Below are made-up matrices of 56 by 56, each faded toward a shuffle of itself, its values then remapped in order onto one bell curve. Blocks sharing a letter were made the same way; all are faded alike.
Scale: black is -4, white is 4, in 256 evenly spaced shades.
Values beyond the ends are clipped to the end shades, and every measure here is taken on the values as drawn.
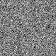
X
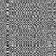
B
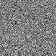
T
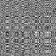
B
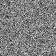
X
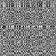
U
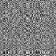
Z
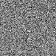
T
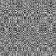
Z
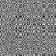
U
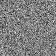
X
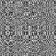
Z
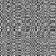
B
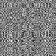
Z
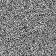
X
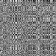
B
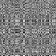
U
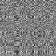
Z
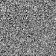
T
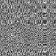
Z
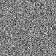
T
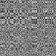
U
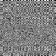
U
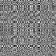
B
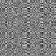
B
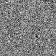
T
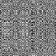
Z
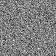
X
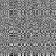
U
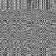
B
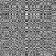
B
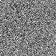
X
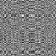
B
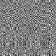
Z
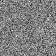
X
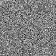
T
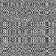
B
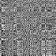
Z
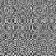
Z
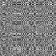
U
